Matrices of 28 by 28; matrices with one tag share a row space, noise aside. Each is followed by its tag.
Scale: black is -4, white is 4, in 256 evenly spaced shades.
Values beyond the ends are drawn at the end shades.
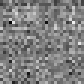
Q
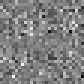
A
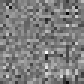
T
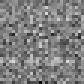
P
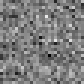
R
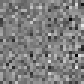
A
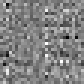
T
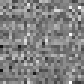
Q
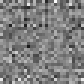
Q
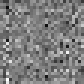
T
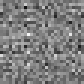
Q
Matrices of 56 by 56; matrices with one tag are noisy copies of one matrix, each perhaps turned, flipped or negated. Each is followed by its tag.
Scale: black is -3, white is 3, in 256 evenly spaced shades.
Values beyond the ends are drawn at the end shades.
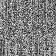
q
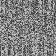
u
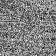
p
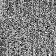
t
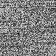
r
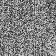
p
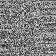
u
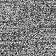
r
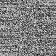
q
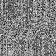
r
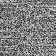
q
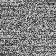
q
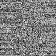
u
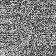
p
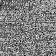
p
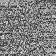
t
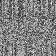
u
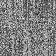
r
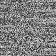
u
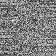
q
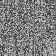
p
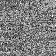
p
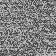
t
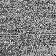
p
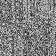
r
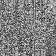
p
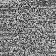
t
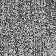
p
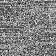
r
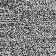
p
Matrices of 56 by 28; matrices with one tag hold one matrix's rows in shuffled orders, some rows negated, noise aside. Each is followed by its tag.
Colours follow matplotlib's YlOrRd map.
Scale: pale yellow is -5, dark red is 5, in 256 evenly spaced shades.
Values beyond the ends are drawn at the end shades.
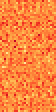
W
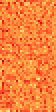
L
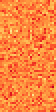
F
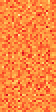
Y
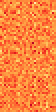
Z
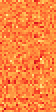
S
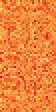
Z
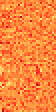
L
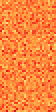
W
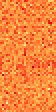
W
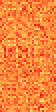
S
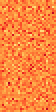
Y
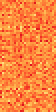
L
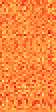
W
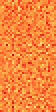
Y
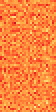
Z
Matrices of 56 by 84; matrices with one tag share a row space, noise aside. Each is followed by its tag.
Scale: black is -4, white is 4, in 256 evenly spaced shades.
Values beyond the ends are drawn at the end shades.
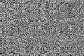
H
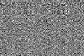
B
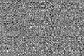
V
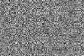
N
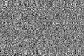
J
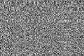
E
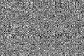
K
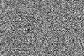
B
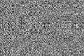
E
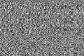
E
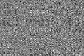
V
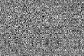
N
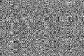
H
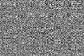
V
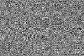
N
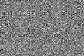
B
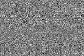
N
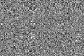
K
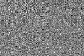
N
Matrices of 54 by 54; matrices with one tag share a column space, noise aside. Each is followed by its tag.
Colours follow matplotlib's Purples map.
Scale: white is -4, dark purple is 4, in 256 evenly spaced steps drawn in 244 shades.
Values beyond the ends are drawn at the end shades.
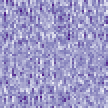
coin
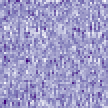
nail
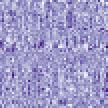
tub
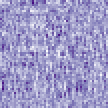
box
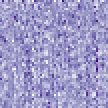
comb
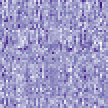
tub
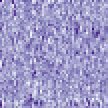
nail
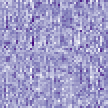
tub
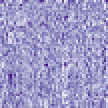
comb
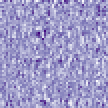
nail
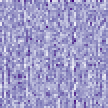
comb
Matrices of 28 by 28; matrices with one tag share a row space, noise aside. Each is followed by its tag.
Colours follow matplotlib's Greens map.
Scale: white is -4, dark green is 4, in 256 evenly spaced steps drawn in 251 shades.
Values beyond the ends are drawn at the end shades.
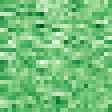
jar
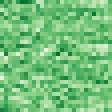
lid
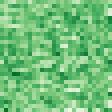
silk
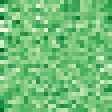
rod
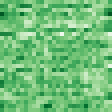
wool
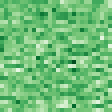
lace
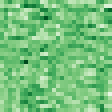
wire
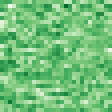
jar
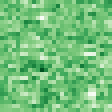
wire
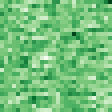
wire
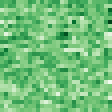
silk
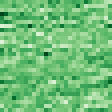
wool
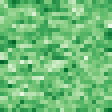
jar
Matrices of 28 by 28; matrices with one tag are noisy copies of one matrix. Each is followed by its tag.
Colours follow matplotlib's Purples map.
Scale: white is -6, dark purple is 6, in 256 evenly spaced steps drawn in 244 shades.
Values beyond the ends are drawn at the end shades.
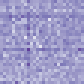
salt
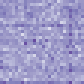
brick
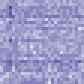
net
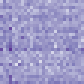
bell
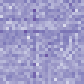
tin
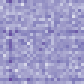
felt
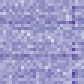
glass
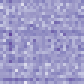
felt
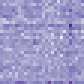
brick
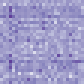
net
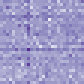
salt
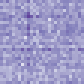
salt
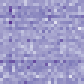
net
